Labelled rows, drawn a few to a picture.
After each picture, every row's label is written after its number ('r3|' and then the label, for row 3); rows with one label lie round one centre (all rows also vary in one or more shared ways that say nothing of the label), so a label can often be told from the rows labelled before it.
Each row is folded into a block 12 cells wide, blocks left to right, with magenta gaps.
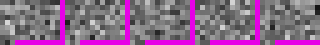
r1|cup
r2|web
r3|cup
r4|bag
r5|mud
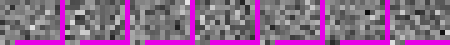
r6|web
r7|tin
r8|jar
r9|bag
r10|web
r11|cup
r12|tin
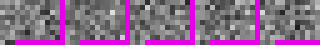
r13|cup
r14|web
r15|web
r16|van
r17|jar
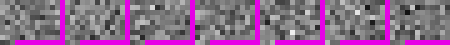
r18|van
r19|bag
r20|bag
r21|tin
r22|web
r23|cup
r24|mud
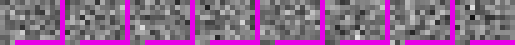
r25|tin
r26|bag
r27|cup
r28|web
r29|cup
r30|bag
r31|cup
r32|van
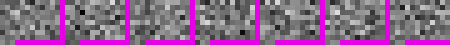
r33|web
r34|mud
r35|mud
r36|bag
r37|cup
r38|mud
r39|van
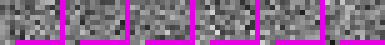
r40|mud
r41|tin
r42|web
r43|tin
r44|tin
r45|cup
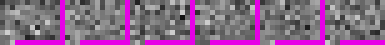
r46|web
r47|tin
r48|mud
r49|bag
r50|jar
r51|tin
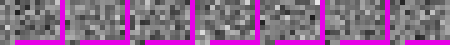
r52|jar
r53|cup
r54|cup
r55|web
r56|jar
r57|bag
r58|jar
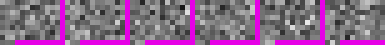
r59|tin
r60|tin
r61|bag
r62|bag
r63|web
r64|mud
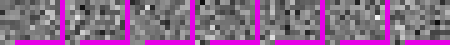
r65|web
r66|tin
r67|jar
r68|tin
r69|tin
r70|bag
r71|cup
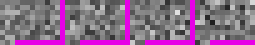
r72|tin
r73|cup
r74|tin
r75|mud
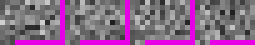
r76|mud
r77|cup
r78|bag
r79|tin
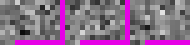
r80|cup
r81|web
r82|web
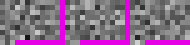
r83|web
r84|mud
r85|mud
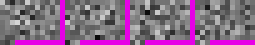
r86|bag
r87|mud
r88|van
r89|mud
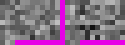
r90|mud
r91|mud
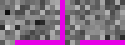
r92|jar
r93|bag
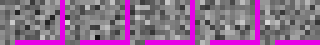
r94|jar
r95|mud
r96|bag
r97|web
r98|bag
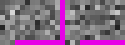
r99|jar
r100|van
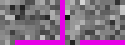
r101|van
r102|cup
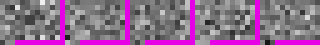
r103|van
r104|tin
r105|jar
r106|tin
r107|cup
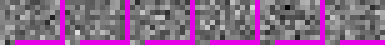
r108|jar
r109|web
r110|tin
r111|bag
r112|van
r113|van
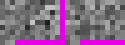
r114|jar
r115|mud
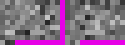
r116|cup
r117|web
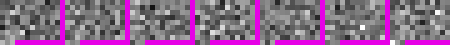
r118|tin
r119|tin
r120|van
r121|van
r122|web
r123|van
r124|tin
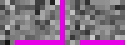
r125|jar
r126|mud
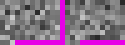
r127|jar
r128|web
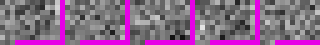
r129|jar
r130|bag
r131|bag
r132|jar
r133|bag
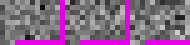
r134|bag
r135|bag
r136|jar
